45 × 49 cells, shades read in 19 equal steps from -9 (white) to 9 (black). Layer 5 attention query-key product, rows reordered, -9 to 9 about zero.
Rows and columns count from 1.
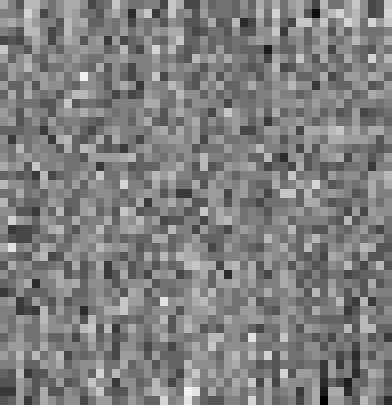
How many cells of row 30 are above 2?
12
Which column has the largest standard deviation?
41
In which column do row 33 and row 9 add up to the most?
1
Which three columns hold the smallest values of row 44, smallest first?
24, 25, 13
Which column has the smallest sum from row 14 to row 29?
37
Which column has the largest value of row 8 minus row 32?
36
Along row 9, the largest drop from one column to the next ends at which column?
11
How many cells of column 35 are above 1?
9
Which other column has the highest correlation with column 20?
40
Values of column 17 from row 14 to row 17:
2 0 1 1
